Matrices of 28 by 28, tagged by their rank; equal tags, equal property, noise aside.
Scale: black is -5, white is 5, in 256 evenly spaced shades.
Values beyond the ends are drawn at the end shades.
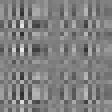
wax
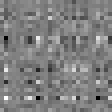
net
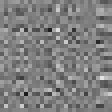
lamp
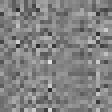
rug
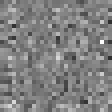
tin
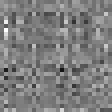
lamp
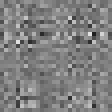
lamp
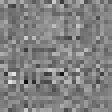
rug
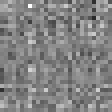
rug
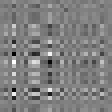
wax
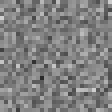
tin
